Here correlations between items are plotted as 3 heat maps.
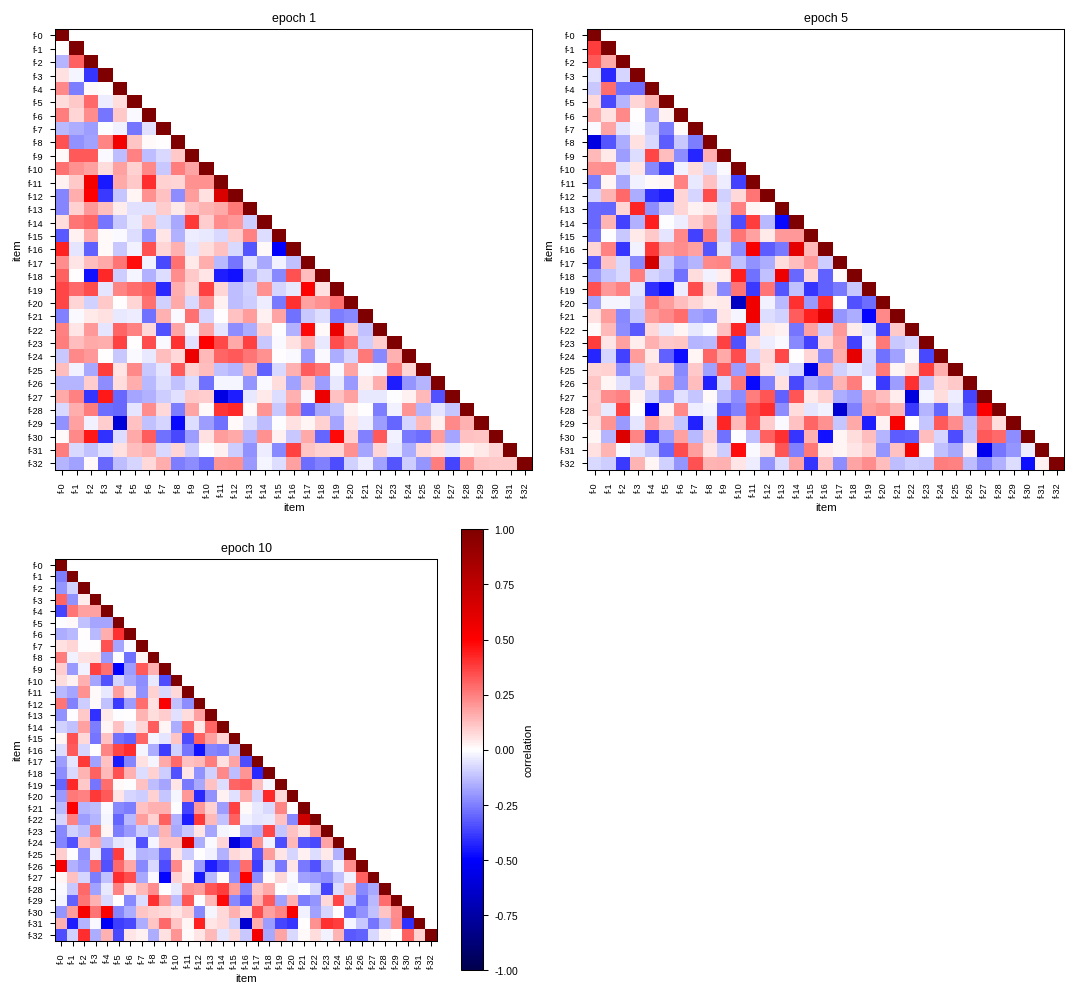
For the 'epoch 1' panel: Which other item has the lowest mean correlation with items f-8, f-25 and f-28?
f-30
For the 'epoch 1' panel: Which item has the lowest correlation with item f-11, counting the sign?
f-27
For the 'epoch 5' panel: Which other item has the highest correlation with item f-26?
f-22
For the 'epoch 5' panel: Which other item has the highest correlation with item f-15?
f-21
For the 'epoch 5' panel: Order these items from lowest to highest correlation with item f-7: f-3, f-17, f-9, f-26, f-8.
f-9, f-8, f-17, f-3, f-26
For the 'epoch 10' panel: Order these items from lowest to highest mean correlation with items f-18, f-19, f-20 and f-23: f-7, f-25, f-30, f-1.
f-7, f-25, f-1, f-30
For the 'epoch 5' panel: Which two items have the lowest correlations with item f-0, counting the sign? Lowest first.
f-8, f-24
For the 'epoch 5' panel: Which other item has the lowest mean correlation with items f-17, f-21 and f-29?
f-19
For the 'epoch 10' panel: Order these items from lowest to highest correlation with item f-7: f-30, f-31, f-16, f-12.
f-31, f-16, f-30, f-12
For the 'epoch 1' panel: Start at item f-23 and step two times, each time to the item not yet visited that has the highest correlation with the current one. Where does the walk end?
f-19
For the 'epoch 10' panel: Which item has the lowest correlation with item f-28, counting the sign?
f-23
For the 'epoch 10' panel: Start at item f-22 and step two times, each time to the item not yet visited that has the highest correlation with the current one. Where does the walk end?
f-1
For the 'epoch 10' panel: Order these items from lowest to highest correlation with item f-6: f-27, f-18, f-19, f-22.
f-22, f-19, f-18, f-27
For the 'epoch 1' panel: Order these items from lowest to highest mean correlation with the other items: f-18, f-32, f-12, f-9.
f-32, f-18, f-12, f-9
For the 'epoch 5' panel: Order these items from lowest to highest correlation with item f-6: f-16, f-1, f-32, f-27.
f-32, f-27, f-1, f-16
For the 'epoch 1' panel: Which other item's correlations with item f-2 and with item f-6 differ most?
f-16
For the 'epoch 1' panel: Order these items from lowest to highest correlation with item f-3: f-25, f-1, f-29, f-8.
f-1, f-29, f-8, f-25
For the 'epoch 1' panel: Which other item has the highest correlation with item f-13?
f-23
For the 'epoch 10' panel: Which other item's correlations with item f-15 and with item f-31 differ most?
f-24
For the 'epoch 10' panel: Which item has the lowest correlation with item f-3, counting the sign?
f-13
